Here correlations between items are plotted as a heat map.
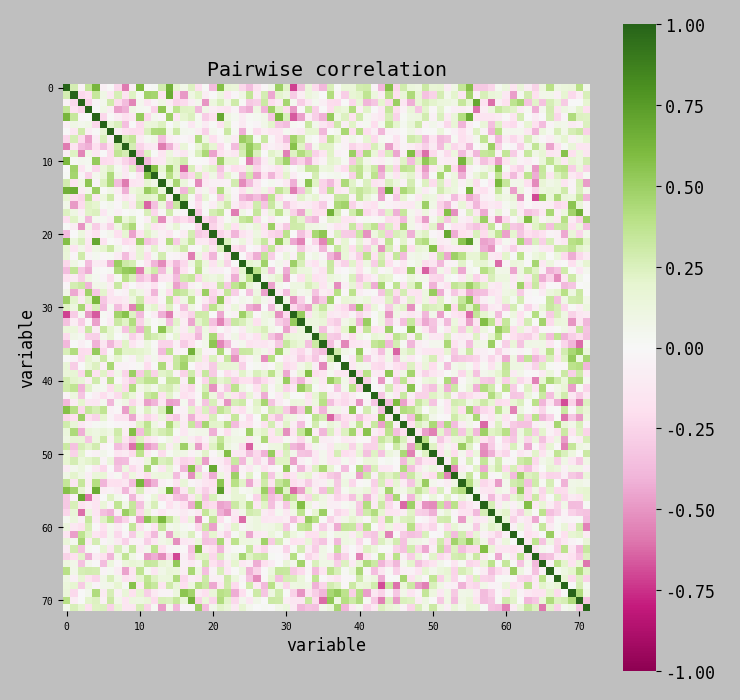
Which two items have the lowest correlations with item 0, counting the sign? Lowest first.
31, 8
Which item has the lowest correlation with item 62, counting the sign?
15
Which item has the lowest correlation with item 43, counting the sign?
68
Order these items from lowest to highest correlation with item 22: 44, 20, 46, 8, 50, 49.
20, 8, 49, 44, 46, 50
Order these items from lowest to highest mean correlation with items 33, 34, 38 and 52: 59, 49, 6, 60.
49, 60, 6, 59
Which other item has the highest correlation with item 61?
66
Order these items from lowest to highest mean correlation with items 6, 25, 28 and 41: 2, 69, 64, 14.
2, 64, 69, 14
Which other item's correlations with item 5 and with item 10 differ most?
54
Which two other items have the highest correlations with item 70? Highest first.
17, 36
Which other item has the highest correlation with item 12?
11
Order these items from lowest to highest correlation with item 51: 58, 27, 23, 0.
27, 58, 0, 23
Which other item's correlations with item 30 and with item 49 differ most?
16
